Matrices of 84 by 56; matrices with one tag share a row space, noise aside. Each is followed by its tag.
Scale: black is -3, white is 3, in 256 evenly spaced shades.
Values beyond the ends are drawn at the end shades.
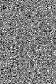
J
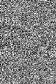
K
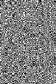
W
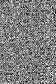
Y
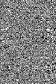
Y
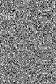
J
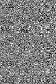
Y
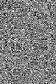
K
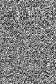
Y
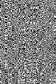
W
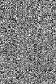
J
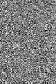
K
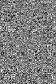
J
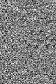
K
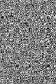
Y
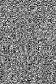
J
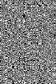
W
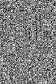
J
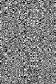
W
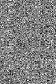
Y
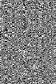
W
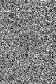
Y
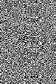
W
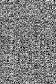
Y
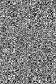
J
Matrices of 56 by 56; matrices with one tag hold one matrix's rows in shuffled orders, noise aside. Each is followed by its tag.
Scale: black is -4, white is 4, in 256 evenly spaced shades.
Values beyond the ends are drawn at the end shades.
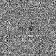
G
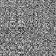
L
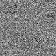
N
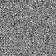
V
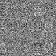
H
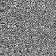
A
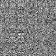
L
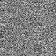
H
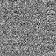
N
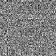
G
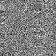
H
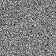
V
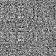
L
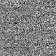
N
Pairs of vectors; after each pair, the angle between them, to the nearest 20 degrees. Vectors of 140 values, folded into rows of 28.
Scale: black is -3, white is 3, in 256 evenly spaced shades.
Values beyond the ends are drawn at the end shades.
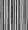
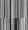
120 degrees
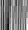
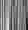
160 degrees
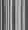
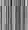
160 degrees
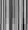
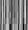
20 degrees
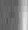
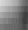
140 degrees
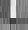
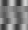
80 degrees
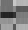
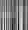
100 degrees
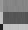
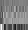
140 degrees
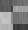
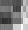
120 degrees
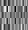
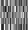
140 degrees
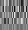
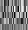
160 degrees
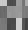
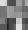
20 degrees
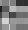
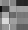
20 degrees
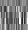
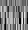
160 degrees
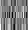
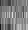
140 degrees
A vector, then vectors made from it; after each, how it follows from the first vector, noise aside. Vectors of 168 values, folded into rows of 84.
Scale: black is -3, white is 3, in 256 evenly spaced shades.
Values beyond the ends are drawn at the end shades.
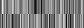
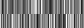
negated.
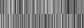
wrapped around, shrunk.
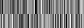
sign-scrambled.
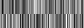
negated.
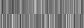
negated, shrunk.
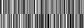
sign-scrambled.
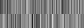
wrapped around, shrunk.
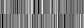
wrapped around, partly zeroed.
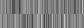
wrapped around, shrunk.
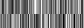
negated.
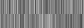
reversed, negated, shrunk.
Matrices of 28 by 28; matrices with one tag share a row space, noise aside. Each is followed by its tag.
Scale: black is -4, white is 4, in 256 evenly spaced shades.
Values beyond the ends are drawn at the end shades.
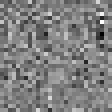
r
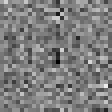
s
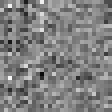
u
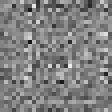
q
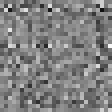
r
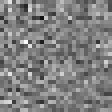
u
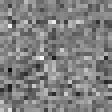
u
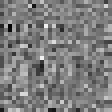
u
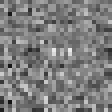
u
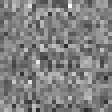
q
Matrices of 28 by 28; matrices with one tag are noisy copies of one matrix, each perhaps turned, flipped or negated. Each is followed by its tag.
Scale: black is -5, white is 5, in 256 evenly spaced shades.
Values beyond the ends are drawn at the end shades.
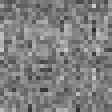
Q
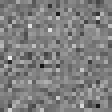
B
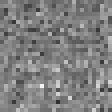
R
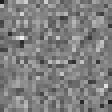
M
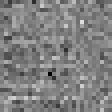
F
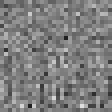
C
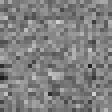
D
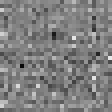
D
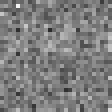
Q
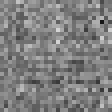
R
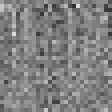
F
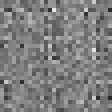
B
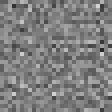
B
